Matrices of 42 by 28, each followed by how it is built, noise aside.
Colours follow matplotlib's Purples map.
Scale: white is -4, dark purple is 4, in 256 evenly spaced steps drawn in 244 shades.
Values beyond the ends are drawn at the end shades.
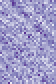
Toeplitz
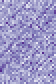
Hankel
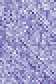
Toeplitz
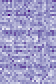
blocks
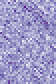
Toeplitz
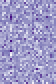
uneven columns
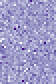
sparse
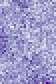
smooth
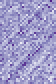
Hankel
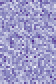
repeating columns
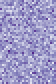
noise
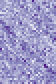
Toeplitz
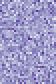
noise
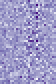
uneven columns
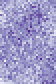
smooth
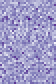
repeating columns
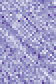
Toeplitz
